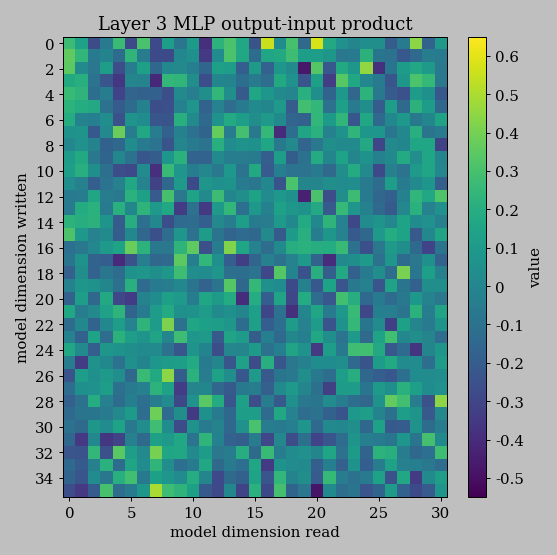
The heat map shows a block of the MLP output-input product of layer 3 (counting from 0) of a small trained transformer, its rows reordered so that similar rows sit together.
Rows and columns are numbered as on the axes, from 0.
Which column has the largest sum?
22
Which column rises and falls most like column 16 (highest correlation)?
14
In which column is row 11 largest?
18
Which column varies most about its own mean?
7
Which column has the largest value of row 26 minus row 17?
8
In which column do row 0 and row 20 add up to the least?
5
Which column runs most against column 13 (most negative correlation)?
11
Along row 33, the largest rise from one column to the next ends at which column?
17
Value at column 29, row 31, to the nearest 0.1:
0.3
